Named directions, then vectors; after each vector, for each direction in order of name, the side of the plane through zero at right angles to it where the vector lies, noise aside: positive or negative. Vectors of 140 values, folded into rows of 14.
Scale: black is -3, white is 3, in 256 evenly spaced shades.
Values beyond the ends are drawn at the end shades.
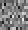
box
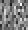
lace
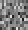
negative, positive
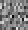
negative, positive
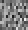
negative, positive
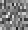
positive, negative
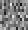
positive, negative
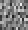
negative, positive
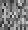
positive, positive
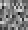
negative, positive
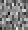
negative, positive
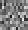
positive, negative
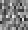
positive, negative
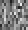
positive, positive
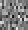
negative, positive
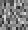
positive, positive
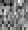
positive, positive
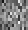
positive, positive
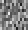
positive, negative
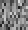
positive, positive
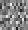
positive, negative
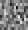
negative, positive
